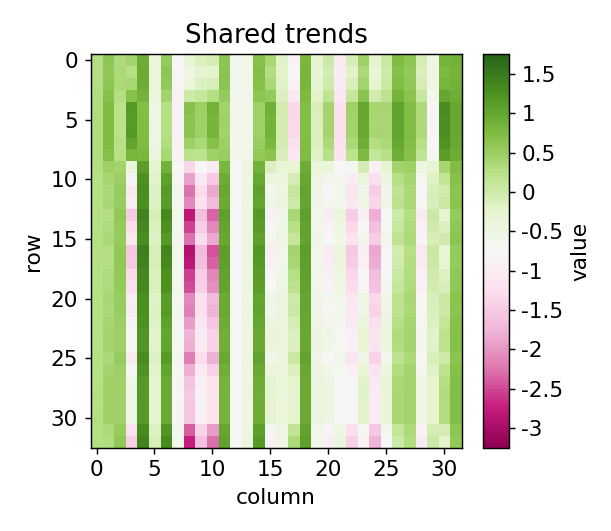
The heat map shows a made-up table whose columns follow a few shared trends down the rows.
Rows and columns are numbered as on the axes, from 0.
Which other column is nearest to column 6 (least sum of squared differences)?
14
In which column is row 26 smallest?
8
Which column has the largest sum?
4
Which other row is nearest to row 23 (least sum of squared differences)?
24
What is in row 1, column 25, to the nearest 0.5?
0
